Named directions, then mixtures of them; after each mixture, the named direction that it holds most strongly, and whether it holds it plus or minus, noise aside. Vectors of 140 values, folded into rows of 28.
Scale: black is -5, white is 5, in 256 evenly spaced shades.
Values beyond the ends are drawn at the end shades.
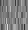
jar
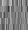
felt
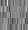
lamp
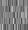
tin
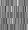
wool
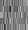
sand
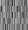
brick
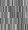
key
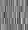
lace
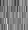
jar, plus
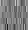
jar, minus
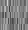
lamp, plus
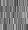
tin, plus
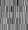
wool, minus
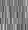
key, plus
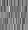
lamp, minus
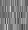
jar, plus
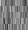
brick, plus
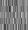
tin, plus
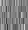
jar, minus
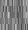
key, plus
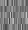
lamp, minus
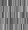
felt, minus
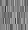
lace, plus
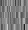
jar, plus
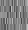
sand, plus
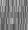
wool, plus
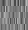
lace, minus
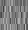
sand, minus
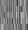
lace, plus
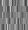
jar, plus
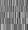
lace, plus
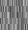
key, plus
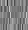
lamp, minus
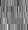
wool, minus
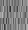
sand, plus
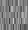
tin, plus
